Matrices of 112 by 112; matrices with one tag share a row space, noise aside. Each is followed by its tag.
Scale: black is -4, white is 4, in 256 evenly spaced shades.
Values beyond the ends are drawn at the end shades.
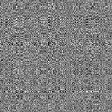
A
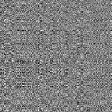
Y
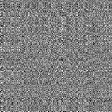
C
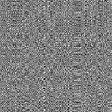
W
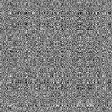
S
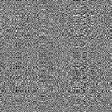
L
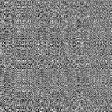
Y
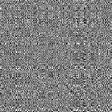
L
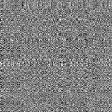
C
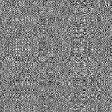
L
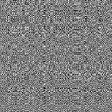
W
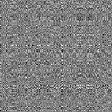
S
